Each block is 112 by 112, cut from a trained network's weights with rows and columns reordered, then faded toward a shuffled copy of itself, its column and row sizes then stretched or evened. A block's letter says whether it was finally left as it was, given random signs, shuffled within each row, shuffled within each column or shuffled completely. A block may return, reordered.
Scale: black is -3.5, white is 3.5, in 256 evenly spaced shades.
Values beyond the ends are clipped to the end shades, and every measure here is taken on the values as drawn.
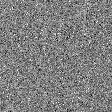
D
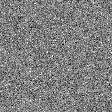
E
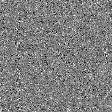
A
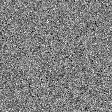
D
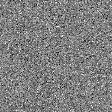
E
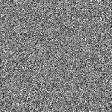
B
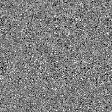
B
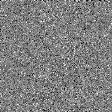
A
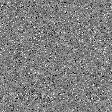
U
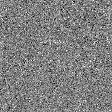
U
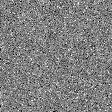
D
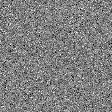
E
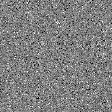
B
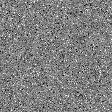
D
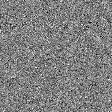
U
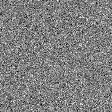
U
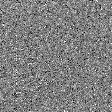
E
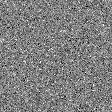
D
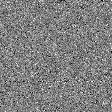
U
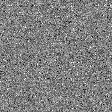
U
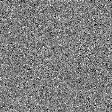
A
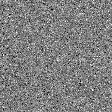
E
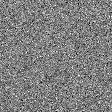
D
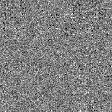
B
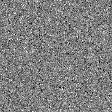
E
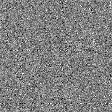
A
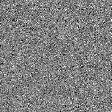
B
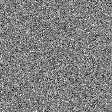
E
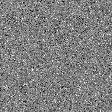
U
